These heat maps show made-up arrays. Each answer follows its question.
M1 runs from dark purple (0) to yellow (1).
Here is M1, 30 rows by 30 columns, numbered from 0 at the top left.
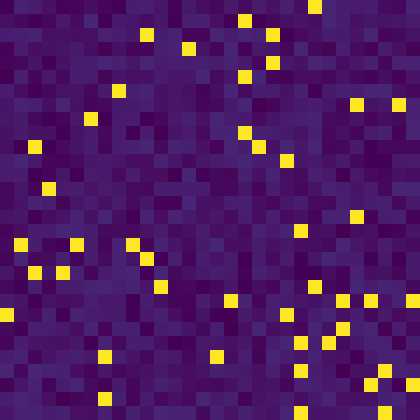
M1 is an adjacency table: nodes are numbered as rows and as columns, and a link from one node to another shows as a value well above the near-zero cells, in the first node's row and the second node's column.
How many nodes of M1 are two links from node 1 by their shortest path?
2
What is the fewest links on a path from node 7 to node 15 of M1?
2
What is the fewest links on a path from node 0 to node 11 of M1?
3
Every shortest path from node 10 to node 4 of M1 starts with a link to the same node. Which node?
node 2
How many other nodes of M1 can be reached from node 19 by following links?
4
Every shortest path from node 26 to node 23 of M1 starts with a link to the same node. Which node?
node 21
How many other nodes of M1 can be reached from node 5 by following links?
3
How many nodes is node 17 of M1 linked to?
3
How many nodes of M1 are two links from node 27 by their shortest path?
1
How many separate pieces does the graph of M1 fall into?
9
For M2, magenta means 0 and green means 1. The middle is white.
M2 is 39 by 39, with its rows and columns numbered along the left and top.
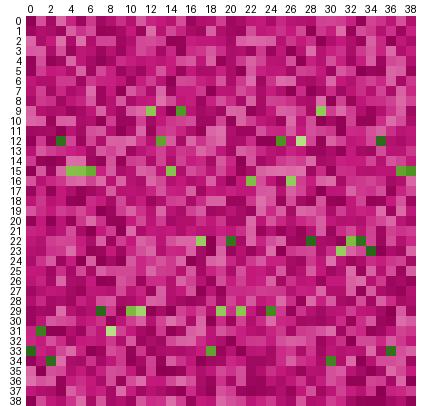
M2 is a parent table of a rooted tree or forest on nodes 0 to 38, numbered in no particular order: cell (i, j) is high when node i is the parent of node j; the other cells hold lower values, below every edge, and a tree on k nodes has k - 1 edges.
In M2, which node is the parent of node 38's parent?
9
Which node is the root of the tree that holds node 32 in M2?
16
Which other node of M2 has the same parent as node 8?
1
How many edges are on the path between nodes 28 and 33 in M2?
2
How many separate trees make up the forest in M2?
3
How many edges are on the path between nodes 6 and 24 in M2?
4
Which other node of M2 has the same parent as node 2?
30
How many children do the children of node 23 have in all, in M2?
4
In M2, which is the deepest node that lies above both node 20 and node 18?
22
